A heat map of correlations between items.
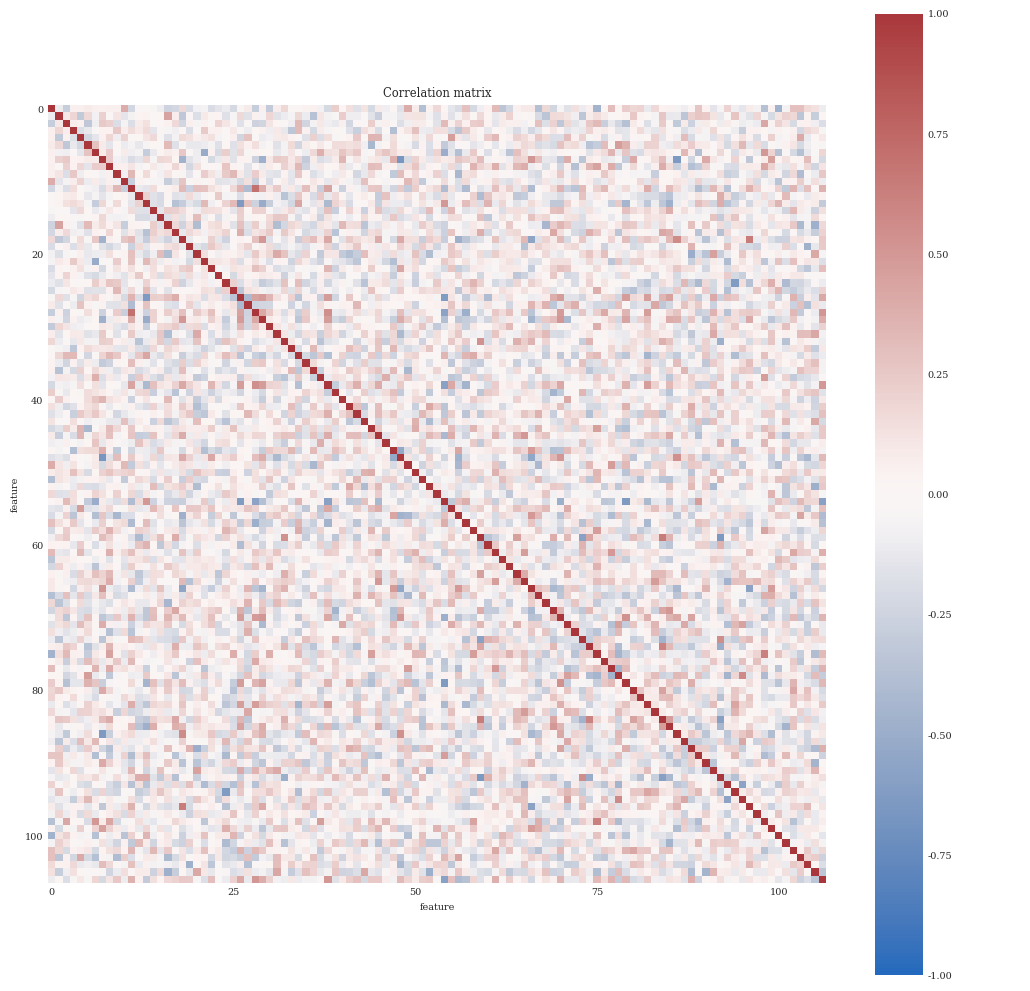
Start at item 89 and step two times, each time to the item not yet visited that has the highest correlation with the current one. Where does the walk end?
13
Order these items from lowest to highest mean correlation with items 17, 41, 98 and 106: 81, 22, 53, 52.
81, 53, 22, 52
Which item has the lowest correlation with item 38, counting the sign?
54
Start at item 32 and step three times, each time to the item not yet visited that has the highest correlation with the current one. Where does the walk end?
74
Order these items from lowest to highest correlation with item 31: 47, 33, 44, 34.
34, 33, 44, 47
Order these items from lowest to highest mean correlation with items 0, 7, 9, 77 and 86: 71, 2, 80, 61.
2, 71, 80, 61
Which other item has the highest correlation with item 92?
73
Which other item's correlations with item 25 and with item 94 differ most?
24
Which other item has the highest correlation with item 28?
11
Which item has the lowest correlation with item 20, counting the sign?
88
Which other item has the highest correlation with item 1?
16
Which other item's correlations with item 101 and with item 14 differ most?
85
